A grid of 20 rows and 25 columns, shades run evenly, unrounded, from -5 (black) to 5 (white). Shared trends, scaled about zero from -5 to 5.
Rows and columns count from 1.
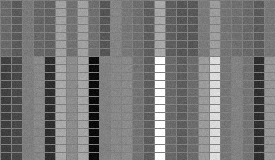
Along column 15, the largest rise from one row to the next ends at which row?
8
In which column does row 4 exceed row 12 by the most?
9
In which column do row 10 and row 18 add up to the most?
15
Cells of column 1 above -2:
7
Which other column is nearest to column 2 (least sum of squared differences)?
1
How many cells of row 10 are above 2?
2
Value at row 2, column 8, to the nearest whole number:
1
